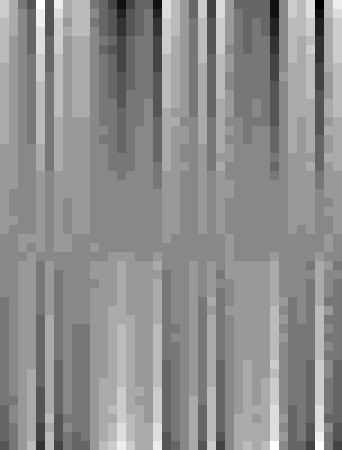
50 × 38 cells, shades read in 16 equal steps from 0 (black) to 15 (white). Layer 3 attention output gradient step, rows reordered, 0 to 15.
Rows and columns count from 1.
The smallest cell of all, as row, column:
1, 36
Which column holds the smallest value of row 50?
5
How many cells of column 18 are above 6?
32
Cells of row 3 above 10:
13
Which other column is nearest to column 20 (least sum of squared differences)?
10
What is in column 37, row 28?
9
